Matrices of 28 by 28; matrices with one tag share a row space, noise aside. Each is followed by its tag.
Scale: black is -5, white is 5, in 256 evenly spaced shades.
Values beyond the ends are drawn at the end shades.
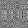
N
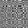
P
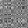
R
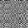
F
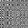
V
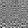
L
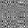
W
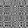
F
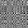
N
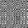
N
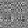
R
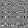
W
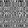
F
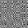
N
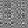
R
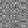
L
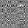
W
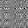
F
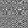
P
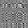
P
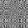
F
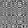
P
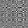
P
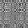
F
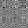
L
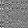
V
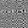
P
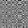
P
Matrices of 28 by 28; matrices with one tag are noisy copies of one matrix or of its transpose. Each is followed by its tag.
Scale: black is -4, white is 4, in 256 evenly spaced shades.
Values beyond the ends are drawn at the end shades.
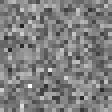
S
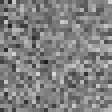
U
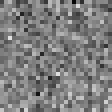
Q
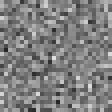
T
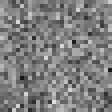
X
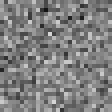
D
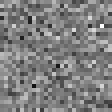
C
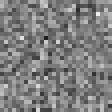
T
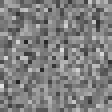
D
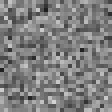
D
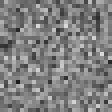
D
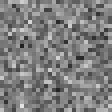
S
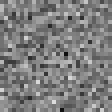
D
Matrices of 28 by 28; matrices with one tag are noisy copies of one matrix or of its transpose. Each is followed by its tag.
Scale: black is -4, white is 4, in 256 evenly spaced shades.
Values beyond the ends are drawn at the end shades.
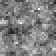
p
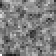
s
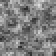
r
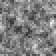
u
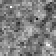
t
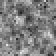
u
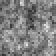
p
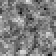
u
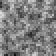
s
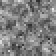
r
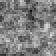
p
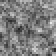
u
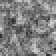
u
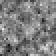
t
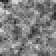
s
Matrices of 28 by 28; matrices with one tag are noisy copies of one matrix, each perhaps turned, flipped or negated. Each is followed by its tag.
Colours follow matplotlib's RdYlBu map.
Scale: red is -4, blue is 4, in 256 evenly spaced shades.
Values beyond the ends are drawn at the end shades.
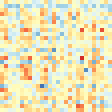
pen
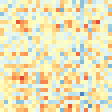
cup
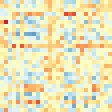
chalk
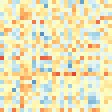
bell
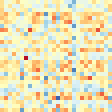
bell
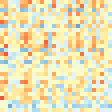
pen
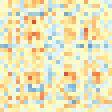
chalk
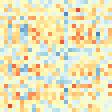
chalk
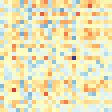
cup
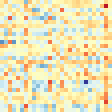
pen
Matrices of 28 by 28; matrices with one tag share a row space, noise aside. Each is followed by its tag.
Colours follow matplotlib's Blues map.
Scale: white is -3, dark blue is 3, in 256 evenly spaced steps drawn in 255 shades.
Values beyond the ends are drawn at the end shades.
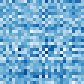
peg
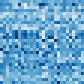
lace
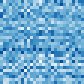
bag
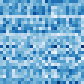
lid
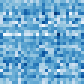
lace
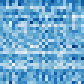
peg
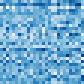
lid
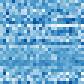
lid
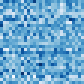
bag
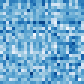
lid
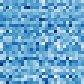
lace
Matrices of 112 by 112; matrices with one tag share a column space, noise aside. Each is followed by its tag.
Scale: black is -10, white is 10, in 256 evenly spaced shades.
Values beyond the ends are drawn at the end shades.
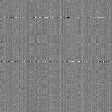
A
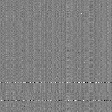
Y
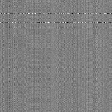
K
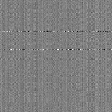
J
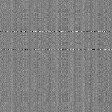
J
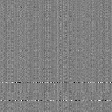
Y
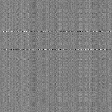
J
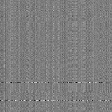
Y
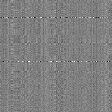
A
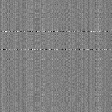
J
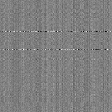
J
